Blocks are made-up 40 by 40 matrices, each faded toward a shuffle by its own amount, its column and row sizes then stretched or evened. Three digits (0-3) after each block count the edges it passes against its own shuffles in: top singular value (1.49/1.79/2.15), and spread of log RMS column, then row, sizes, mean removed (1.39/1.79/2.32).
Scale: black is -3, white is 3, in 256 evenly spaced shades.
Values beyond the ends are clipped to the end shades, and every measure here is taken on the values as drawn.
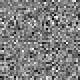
2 1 1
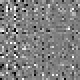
2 3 2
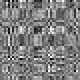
3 3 2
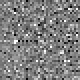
1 2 2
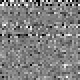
1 0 3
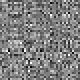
2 1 2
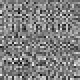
3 0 3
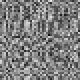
3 1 0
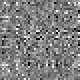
2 2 3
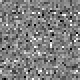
0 0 1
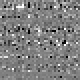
0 1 3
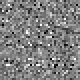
0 0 2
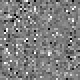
0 2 0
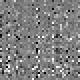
1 3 2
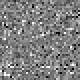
0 0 1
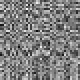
3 2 1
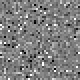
0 1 0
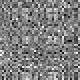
3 1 1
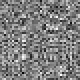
2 2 0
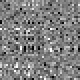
2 1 2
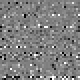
1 0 3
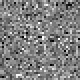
0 0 1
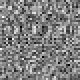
2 0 1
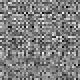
3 0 3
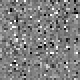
0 3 1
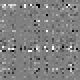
0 3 3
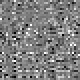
2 1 3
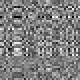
3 0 3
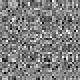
3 0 1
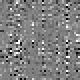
2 3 2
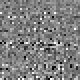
0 0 3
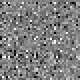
0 1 2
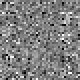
1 1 2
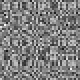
3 0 1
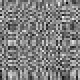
3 2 0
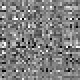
2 3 3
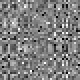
3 2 1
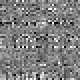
2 0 3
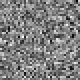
2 0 1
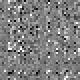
0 3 2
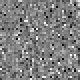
0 2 0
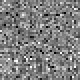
1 0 1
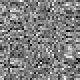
2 1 0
